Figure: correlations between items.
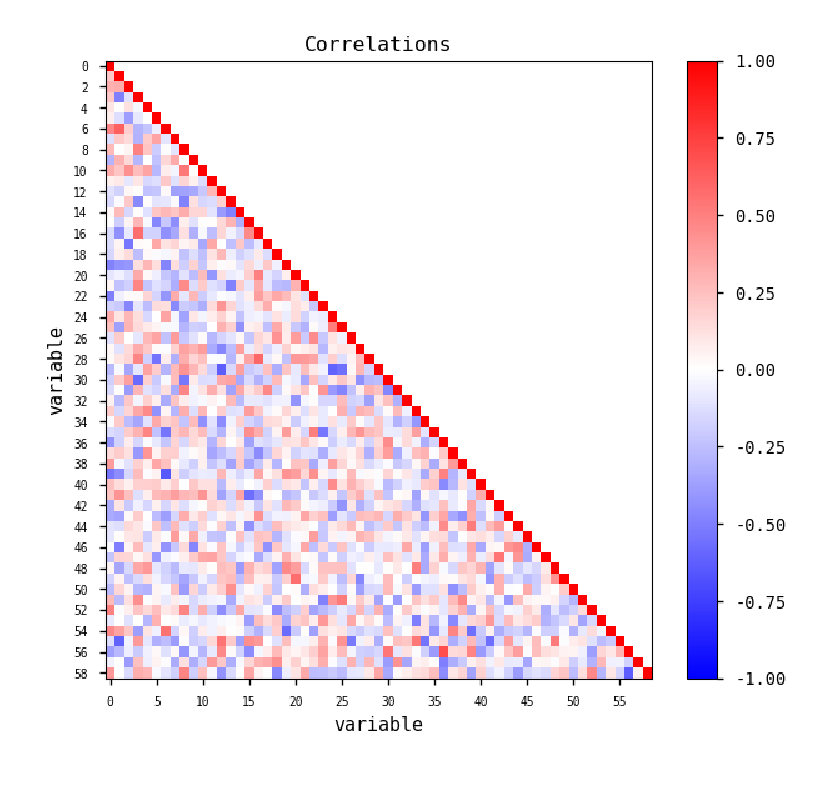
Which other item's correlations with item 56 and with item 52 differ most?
58
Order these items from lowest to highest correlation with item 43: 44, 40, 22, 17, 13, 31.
40, 17, 44, 13, 22, 31
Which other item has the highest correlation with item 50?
13
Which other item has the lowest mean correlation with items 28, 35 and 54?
5
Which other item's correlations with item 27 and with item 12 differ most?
29
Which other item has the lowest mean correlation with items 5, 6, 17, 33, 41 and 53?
15
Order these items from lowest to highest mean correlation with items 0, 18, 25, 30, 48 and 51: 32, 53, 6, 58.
53, 58, 6, 32
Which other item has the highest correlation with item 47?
42
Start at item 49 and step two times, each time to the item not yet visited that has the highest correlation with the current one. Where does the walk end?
16
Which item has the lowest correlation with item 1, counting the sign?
55
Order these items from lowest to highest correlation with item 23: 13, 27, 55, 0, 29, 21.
27, 0, 29, 21, 13, 55
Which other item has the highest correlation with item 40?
24
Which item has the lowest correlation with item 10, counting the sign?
34
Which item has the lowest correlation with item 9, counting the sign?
46
